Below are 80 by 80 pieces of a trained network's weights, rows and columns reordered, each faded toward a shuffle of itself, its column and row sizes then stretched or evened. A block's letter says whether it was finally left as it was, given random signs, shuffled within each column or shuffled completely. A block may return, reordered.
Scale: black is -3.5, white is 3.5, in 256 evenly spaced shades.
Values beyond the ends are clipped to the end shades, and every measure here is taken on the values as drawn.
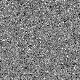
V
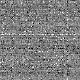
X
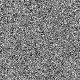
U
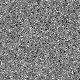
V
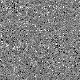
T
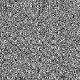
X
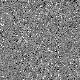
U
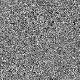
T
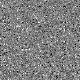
T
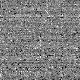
X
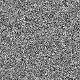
U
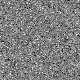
V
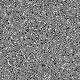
V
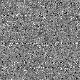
T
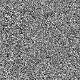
T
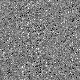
U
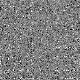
T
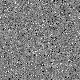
V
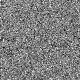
V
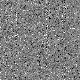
U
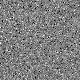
V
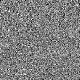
X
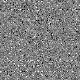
T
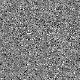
T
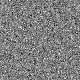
V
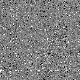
T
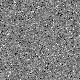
V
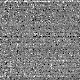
X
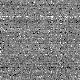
X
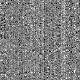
X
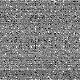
X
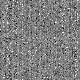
U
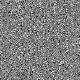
U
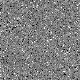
U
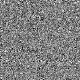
T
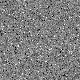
V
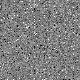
U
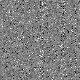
U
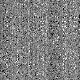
X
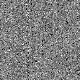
U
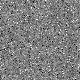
V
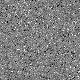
V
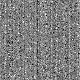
U
